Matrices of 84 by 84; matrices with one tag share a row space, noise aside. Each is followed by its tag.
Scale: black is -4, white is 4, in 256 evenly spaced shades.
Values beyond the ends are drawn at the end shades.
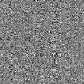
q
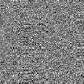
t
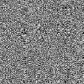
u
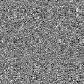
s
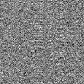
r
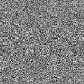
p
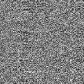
t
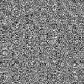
p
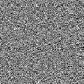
s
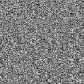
s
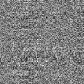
t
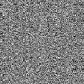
p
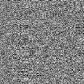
t
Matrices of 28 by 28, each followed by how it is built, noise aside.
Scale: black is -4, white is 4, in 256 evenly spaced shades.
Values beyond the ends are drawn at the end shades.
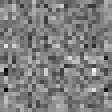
low rank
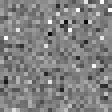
sparse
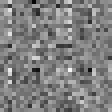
low rank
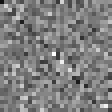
diagonal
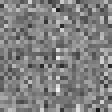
low rank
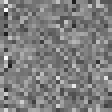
uneven columns
